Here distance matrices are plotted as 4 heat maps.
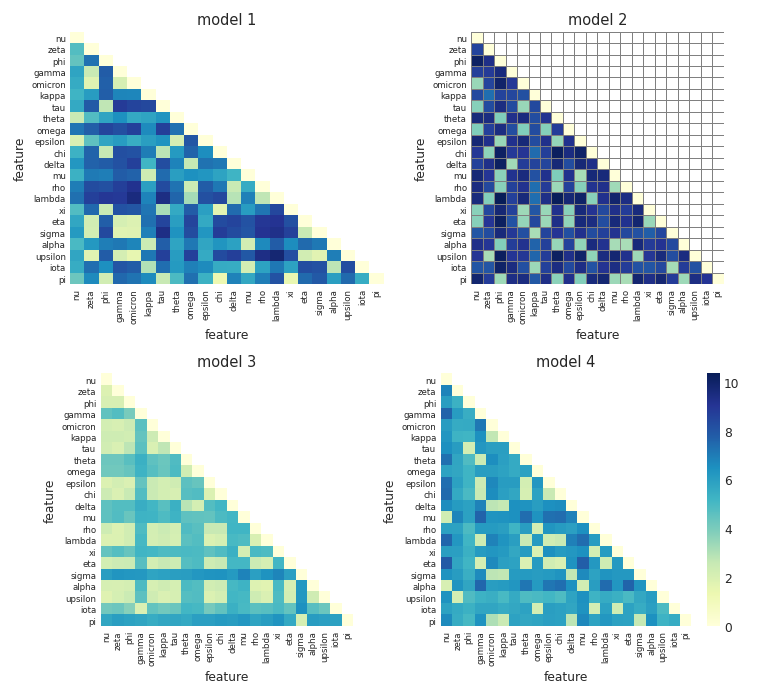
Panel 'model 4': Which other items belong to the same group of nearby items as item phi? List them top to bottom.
tau
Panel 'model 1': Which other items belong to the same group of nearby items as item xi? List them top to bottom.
phi, tau, chi, pi
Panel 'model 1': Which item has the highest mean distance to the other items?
lambda
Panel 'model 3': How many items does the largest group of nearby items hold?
13
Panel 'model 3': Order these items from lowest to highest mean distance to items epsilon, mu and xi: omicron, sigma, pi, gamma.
omicron, gamma, pi, sigma
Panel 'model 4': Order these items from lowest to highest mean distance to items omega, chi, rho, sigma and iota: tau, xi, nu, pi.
xi, pi, tau, nu
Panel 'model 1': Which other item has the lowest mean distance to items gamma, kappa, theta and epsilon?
nu
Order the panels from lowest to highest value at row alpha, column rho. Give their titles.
model 3, model 2, model 4, model 1
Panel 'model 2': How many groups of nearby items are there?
5
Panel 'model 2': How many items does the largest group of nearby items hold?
7
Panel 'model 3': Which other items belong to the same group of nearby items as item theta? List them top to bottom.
omega, delta
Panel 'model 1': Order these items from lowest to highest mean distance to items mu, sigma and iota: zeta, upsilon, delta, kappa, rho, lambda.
kappa, zeta, upsilon, delta, rho, lambda
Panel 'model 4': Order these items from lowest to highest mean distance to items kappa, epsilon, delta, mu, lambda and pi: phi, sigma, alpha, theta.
sigma, theta, phi, alpha
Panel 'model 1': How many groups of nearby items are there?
5
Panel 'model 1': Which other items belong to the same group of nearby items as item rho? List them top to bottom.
omega, delta, lambda
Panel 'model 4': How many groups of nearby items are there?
6
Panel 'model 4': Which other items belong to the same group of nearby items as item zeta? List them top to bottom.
upsilon
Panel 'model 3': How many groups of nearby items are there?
5
